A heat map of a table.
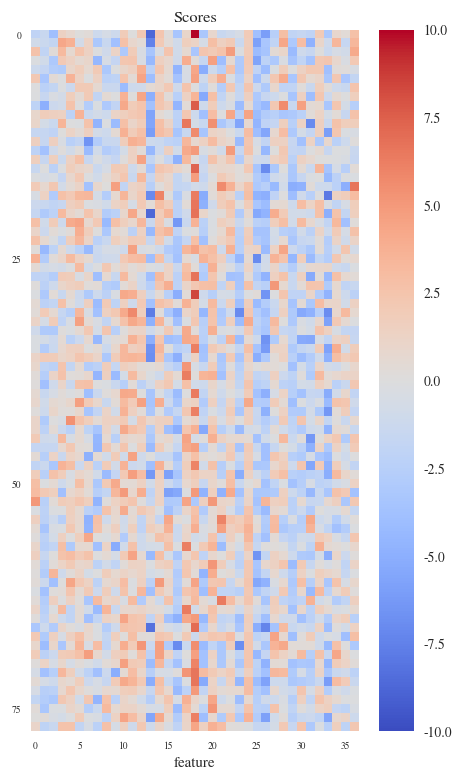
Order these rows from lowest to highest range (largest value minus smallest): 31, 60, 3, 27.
60, 3, 27, 31
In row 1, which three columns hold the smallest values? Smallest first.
13, 25, 31
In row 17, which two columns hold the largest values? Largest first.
36, 21
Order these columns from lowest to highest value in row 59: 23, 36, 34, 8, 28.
23, 8, 34, 36, 28
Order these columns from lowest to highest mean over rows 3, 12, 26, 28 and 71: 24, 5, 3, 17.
5, 3, 24, 17
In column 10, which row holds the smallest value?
6
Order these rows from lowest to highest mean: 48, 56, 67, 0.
0, 48, 56, 67
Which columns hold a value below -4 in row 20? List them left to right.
13, 25, 26, 33
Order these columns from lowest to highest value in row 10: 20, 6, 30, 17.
30, 6, 20, 17
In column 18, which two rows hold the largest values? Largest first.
0, 29
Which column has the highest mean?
18
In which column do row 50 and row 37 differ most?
9
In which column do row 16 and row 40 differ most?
11
